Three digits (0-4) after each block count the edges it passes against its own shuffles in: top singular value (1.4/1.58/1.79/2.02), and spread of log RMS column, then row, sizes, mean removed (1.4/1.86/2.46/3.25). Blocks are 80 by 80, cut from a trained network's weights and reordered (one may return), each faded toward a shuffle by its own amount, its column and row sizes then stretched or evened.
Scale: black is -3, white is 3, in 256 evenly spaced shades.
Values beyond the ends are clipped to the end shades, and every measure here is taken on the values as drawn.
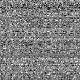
2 0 2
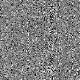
0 3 0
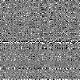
4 2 4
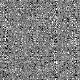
1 3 0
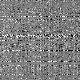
3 0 4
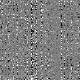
1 4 2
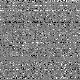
1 1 4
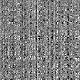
4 3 2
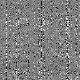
1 4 1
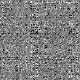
3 3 2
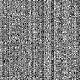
4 1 1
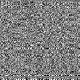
4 0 3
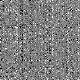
1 3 2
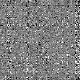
1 3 2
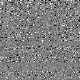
0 1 4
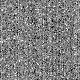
1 0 0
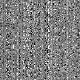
2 3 0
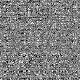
2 1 2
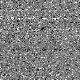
0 1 2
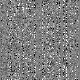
0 4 0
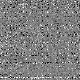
1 2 3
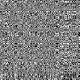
4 2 3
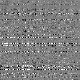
3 2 4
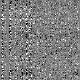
1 4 0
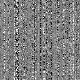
3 4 0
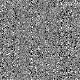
0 3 0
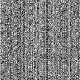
4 1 0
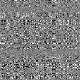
4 1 4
